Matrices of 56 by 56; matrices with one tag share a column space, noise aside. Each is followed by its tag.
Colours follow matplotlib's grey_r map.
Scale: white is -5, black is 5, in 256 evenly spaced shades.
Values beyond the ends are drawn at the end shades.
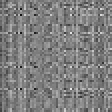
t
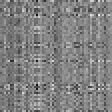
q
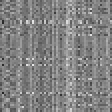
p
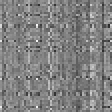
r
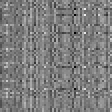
t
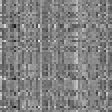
r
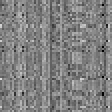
r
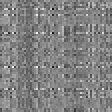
t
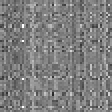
r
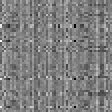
r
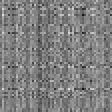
t
